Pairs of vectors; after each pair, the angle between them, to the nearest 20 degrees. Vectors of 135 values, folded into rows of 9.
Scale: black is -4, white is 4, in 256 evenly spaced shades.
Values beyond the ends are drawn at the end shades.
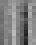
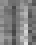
160 degrees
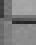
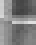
160 degrees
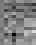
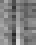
60 degrees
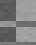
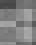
60 degrees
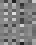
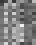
40 degrees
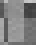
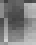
140 degrees
